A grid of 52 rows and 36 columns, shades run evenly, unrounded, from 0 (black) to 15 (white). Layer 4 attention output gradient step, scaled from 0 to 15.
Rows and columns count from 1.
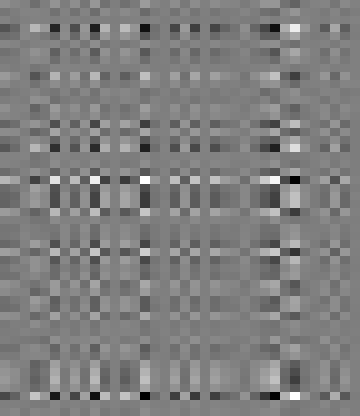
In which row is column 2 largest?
23
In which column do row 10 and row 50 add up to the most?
30
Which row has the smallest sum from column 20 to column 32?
50
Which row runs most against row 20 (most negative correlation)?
13
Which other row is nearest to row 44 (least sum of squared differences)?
39
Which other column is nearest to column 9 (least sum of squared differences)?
19
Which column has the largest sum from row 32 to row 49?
28
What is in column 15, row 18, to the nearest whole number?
5
